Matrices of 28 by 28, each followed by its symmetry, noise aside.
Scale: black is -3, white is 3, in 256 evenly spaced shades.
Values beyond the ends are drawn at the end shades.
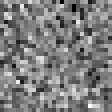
antisymmetric.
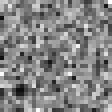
symmetric across the other diagonal.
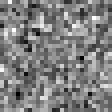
antisymmetric.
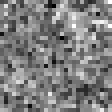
no symmetry.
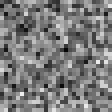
symmetric.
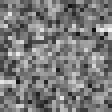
same after a half turn.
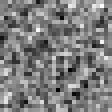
symmetric.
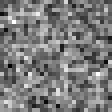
symmetric across the other diagonal.
